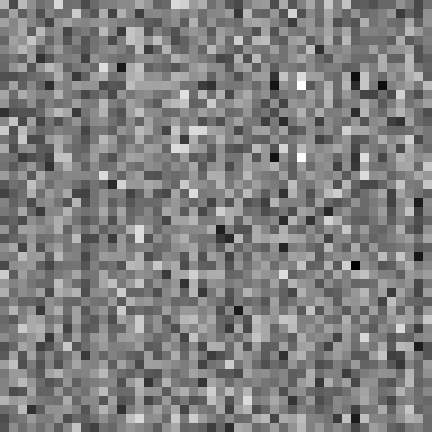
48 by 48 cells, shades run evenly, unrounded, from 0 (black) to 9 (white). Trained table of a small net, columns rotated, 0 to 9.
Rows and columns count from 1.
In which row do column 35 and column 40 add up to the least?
30
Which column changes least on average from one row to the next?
11
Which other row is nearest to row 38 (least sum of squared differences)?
3
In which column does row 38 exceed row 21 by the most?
41
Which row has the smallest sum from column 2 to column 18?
23
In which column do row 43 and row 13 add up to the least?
40
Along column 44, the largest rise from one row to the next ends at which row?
34
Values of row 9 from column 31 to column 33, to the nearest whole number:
2 7 5
